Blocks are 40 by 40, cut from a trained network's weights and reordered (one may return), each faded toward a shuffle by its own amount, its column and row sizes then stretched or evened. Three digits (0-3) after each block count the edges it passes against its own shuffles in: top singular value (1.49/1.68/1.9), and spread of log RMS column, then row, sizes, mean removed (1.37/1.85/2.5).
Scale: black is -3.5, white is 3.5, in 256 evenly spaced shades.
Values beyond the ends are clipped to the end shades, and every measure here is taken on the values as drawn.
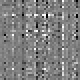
3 3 2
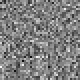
1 0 0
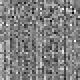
3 1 1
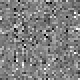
0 2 0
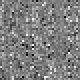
0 2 0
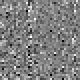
1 2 0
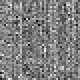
2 0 0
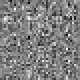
1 3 0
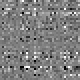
1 2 3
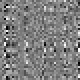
3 3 1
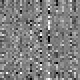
2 3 0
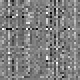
3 3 1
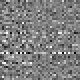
2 2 2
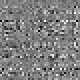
1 1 3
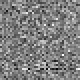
1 0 1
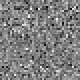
0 0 1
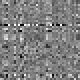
3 2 2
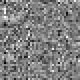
2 2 1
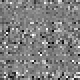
0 0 3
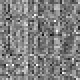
3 1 0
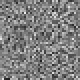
2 1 1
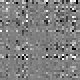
0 3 3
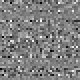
0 1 3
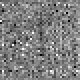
0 0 2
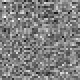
2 0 1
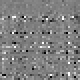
0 1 3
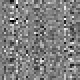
2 3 1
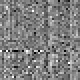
1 0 1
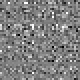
1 1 3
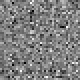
1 1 1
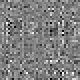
2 2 2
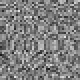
3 0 1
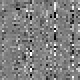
2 3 0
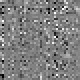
0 3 2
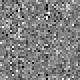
0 2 0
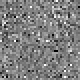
0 1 2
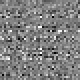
1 1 3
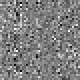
0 2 0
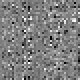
1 3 1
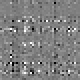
1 1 3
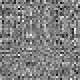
2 2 1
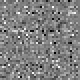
0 1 2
